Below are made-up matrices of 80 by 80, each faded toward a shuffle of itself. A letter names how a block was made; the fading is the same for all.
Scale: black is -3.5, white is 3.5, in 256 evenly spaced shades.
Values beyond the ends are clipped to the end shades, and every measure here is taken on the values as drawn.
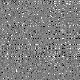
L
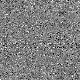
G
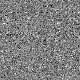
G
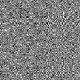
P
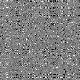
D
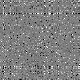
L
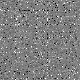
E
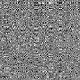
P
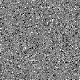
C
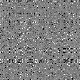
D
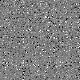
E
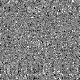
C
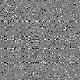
L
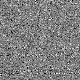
G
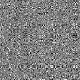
P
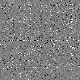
E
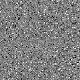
C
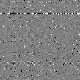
L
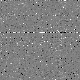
E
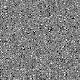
C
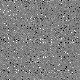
E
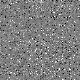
E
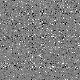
E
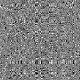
P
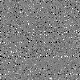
E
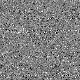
G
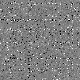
E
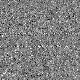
G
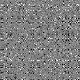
L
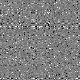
D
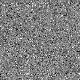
G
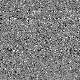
G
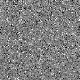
C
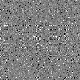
D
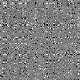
L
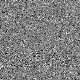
G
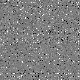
E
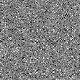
C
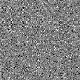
C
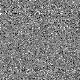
G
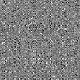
P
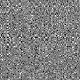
P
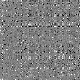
L
